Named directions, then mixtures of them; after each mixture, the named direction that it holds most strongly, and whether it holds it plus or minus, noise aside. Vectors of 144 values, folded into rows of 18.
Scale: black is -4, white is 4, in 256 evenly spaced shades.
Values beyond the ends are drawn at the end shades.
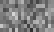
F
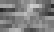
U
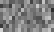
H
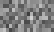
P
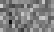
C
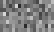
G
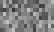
G, plus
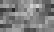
U, plus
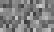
P, plus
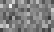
H, minus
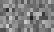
P, minus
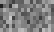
H, plus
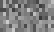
G, plus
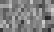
H, minus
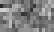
U, minus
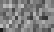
P, minus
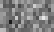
C, plus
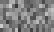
F, plus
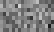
G, minus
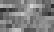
U, plus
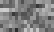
U, minus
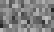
H, plus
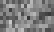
C, minus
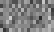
H, plus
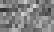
U, plus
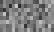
G, plus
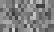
F, minus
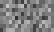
P, minus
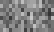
P, plus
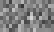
P, plus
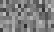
G, plus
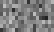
P, minus
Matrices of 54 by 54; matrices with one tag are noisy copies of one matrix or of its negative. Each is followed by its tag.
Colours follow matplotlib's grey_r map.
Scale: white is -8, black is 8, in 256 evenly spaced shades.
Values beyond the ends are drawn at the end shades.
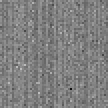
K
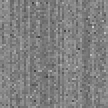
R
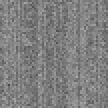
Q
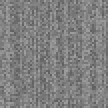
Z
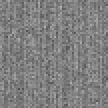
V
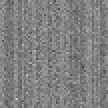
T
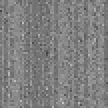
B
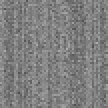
T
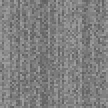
R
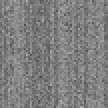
B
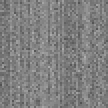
R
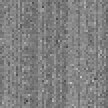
Q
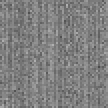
K
